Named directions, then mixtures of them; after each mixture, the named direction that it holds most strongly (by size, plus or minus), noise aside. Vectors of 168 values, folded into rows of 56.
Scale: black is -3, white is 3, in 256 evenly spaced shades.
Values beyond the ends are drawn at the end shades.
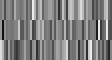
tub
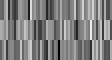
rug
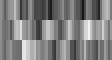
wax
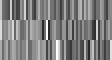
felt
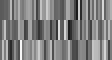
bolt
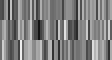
bolt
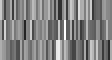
tub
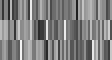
rug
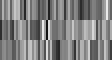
felt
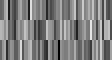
rug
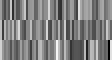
felt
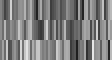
bolt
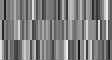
tub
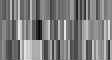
bolt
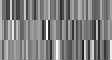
felt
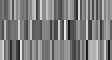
bolt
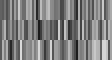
bolt
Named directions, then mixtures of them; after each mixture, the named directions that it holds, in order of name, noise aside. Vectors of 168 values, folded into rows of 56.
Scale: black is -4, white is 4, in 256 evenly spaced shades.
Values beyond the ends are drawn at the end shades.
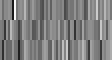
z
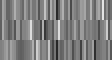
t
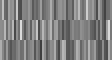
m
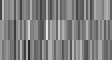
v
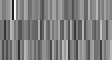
z.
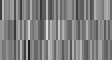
v.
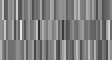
m.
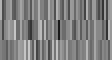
t, v.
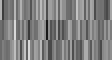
v.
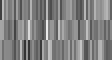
v.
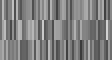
m, t, z.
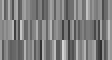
m, z.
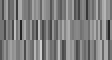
m.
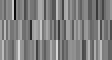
t, z.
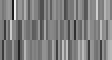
z.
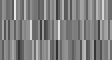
t, z.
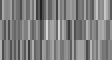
v, z.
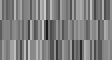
t, v.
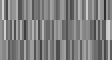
m, t.
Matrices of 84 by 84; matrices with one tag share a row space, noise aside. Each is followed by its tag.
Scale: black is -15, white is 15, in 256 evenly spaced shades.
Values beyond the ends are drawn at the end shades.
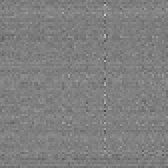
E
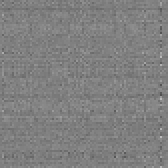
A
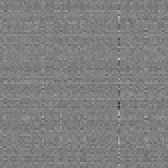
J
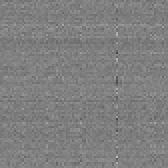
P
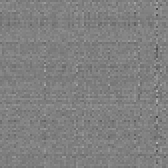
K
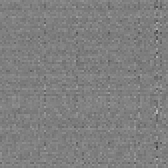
K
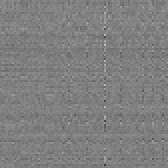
E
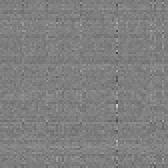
P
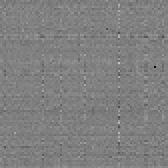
J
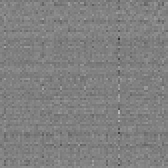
J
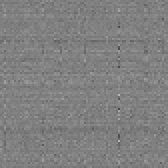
J
